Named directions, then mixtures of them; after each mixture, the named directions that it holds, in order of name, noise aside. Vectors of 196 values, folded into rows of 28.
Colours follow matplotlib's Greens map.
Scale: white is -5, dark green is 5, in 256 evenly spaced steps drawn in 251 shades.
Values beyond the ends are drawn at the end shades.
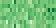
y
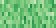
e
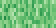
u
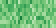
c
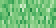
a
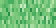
a.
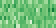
e, u, y.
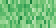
c.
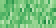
a, c.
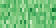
a, e, y.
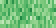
a, c, e.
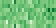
y.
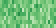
a, c, u.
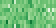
y.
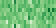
y.
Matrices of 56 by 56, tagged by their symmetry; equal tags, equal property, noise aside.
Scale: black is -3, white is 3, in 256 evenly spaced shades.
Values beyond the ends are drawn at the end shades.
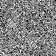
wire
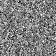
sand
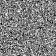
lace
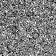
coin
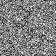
sand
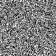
sand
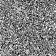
sand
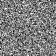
lace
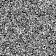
sand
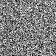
lace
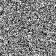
sand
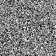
lace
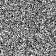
lace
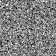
lace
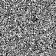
lace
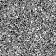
coin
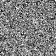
wire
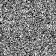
sand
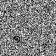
wire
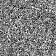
sand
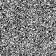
sand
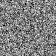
coin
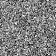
coin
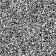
coin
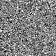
lace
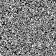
lace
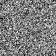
sand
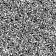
wire
